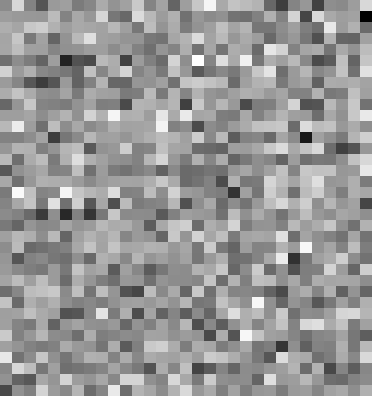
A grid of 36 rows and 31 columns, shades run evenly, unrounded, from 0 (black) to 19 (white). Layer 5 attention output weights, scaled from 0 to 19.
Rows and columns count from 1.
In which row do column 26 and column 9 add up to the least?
13
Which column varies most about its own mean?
31
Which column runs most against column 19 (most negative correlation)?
27
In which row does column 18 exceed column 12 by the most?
33
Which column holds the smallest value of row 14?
29
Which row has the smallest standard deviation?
9
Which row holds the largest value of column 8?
4
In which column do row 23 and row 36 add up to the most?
10
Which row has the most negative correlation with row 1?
17
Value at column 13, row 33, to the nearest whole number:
13
